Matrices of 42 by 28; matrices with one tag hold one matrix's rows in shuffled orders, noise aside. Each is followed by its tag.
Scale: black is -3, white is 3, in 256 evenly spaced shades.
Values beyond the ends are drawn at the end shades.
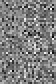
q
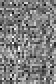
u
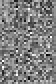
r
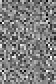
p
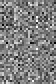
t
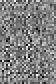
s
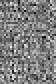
u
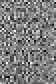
s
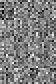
t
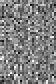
t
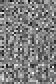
t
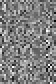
p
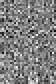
t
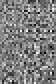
q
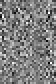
p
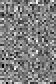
t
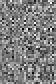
q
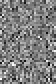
p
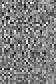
s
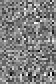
q
